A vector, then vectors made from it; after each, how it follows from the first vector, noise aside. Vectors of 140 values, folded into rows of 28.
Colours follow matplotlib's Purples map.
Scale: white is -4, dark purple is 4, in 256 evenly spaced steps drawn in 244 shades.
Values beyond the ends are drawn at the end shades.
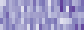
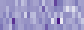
wrapped around, negated, partly zeroed.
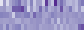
reversed, negated, partly zeroed.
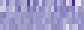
wrapped around, negated, partly zeroed.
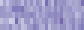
reversed, negated, shrunk.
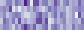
wrapped around.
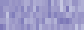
negated, shrunk.
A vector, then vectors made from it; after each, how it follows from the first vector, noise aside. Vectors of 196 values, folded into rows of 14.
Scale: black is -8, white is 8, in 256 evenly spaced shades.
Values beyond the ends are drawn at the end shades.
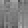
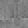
wrapped around, shrunk.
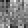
reversed, negated, scaled up.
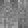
negated.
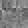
wrapped around, negated.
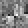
wrapped around, scaled up.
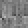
wrapped around.
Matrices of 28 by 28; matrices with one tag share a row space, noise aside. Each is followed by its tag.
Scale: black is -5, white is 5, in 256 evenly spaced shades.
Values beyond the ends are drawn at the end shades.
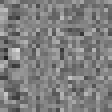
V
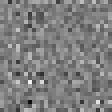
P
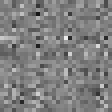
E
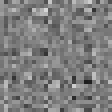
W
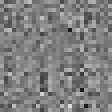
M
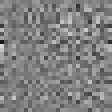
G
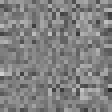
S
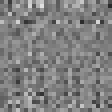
P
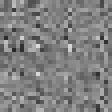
E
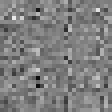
E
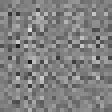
P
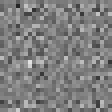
P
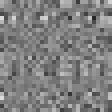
G
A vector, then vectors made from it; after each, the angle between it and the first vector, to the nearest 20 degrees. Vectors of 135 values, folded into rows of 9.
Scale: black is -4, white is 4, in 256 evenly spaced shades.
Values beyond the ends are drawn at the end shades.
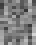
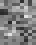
100 degrees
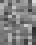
140 degrees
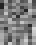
20 degrees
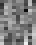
40 degrees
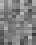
140 degrees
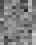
40 degrees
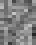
140 degrees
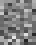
120 degrees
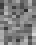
20 degrees
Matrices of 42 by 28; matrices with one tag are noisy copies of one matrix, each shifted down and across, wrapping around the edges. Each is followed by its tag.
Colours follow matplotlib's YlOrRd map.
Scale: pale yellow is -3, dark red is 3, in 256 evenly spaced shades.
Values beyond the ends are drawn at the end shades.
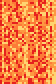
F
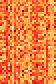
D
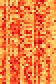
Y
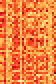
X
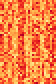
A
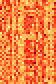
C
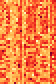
Y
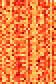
D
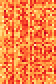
X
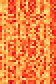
A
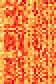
C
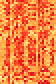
Y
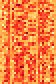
Y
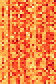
F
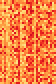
X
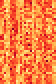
A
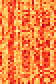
A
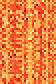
D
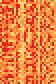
D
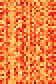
D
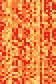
F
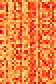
X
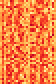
F
